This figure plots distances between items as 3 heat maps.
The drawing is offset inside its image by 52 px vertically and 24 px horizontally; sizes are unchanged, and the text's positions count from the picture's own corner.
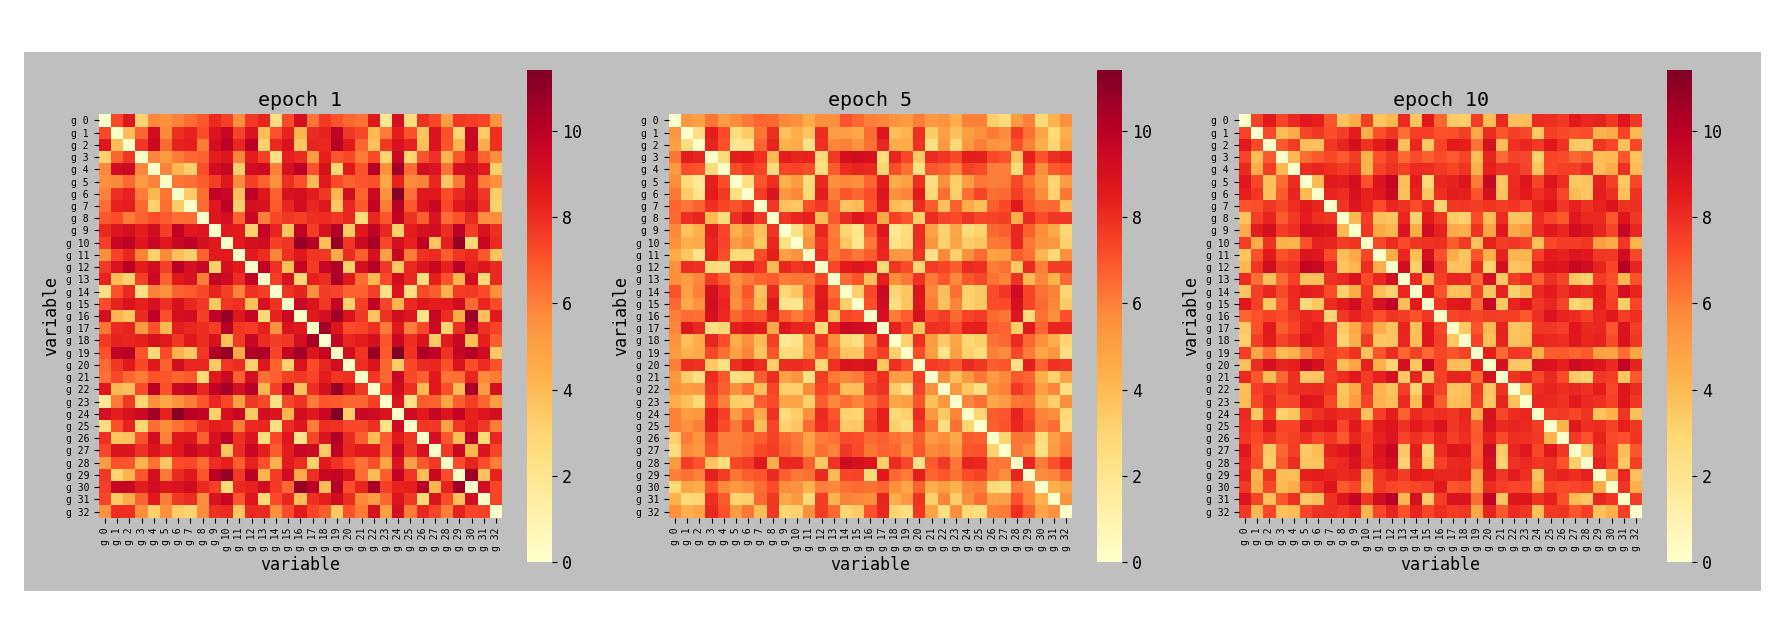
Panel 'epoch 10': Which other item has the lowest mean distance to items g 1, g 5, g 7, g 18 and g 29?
g 3
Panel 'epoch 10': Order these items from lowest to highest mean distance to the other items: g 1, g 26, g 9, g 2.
g 1, g 2, g 9, g 26
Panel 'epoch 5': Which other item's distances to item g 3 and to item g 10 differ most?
g 15
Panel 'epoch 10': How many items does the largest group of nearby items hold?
11
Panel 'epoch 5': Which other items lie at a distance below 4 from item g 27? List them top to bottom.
g 0, g 26, g 30
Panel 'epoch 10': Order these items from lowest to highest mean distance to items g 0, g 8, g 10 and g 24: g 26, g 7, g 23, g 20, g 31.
g 23, g 20, g 26, g 7, g 31
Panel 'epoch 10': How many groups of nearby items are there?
5
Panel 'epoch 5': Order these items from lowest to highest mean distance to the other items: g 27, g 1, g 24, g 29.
g 1, g 24, g 27, g 29
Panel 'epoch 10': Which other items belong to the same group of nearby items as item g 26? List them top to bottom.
g 25
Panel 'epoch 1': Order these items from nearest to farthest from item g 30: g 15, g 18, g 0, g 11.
g 18, g 15, g 0, g 11
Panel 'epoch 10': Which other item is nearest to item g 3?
g 24
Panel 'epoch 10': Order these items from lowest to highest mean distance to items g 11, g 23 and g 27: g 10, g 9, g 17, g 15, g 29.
g 17, g 9, g 15, g 10, g 29
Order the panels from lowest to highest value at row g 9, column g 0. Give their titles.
epoch 10, epoch 5, epoch 1
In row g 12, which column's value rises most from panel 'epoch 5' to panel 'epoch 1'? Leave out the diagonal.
g 4
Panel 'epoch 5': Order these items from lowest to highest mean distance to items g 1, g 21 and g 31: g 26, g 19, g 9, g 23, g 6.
g 6, g 23, g 9, g 19, g 26
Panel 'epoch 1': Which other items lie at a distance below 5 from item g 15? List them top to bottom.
g 9, g 12, g 20, g 24
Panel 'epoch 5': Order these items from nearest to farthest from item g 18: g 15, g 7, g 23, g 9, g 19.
g 9, g 15, g 19, g 7, g 23
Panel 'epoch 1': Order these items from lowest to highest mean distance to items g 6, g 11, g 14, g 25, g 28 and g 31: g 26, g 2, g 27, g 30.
g 26, g 2, g 27, g 30
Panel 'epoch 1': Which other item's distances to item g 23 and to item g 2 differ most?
g 0
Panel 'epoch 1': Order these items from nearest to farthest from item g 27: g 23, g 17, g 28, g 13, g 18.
g 18, g 23, g 28, g 13, g 17
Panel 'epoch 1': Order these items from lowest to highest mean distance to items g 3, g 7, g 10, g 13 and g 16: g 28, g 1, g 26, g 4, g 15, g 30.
g 26, g 1, g 28, g 4, g 30, g 15
